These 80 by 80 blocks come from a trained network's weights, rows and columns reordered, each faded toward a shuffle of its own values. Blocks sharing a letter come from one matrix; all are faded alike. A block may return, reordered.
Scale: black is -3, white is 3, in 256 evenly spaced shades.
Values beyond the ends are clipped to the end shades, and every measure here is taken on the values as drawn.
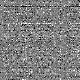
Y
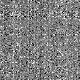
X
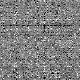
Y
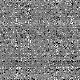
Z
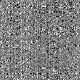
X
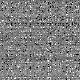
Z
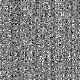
X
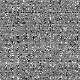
Z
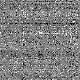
Y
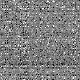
Z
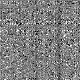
X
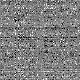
Y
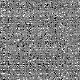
Z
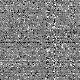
Y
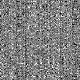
X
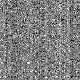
X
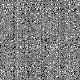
X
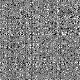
X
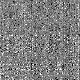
X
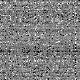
Y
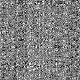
X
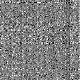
X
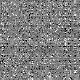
Z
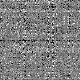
Y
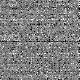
Y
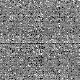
Y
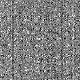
X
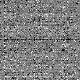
Y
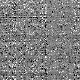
Z
